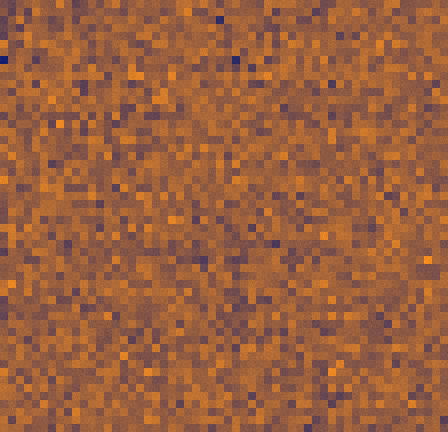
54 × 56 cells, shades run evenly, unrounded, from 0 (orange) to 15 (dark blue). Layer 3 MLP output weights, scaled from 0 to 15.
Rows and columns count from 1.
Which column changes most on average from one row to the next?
1
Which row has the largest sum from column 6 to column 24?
15
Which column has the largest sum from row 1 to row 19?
11
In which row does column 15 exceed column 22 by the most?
24
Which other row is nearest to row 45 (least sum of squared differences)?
19
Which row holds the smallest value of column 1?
23
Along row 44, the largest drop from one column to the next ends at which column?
31
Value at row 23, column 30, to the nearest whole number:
2
